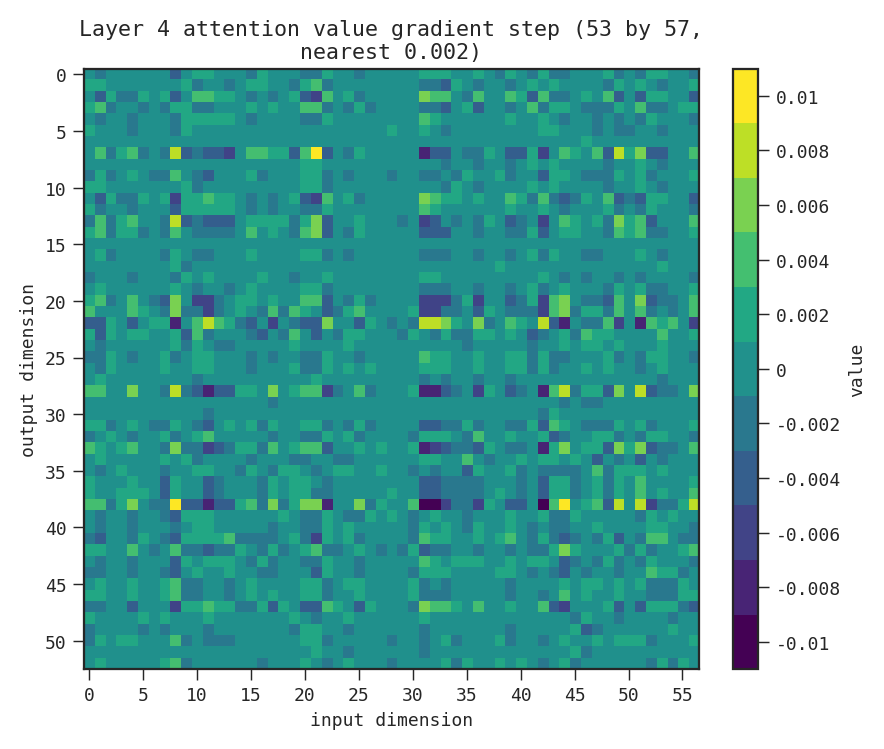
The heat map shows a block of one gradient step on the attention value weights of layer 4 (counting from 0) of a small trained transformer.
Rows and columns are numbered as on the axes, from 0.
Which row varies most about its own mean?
38
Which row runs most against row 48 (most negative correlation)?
49
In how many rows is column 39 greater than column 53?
10
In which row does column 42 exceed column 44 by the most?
22
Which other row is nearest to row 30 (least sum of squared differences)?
15
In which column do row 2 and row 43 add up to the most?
31
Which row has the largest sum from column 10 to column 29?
35
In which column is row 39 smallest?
8
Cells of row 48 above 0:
8
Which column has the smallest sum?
42
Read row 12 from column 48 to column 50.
0.002 -0.002 0
